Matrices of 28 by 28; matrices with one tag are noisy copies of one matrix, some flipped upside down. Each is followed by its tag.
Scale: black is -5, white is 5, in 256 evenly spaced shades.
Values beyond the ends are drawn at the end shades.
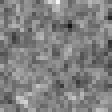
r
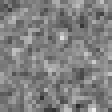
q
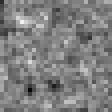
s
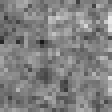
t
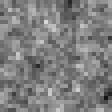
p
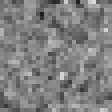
q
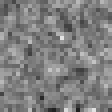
q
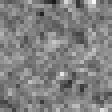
q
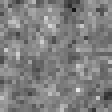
p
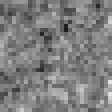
t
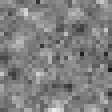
r
